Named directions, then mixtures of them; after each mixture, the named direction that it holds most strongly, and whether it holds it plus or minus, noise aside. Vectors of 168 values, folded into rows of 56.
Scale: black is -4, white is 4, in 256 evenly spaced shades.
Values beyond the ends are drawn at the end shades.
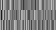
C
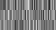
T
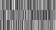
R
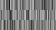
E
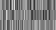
R, plus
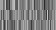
E, plus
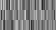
E, plus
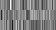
R, minus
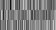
R, plus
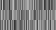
C, minus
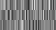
T, minus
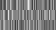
T, plus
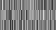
E, plus
